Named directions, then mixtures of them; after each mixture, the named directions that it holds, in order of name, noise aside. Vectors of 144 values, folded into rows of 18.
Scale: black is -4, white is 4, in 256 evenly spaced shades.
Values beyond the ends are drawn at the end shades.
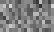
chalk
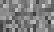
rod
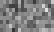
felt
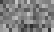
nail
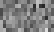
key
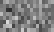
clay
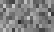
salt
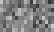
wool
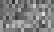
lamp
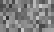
chalk, clay, lamp.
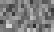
clay, felt, wool.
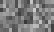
nail, wool.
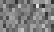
key, nail.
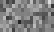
chalk, salt, wool.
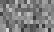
clay, nail.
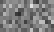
chalk, rod, wool.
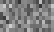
chalk.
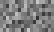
lamp, rod.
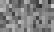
chalk, wool.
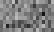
lamp.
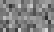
felt, key, rod.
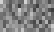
salt, wool.
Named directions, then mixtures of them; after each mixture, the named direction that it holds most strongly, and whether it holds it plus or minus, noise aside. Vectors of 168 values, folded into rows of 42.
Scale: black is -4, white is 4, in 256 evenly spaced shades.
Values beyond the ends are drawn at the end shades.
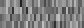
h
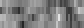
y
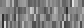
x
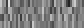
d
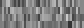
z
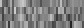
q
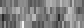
y, minus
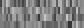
z, plus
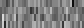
x, minus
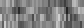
y, plus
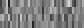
d, minus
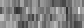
y, plus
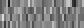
d, minus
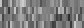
q, plus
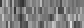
q, minus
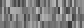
z, plus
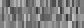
z, minus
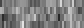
y, minus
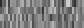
d, minus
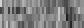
y, plus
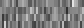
x, plus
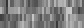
y, minus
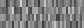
h, minus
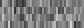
q, minus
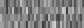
h, minus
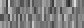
d, plus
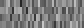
h, plus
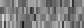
x, minus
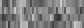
q, plus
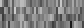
q, plus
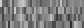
q, plus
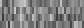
q, plus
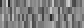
d, minus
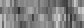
y, plus
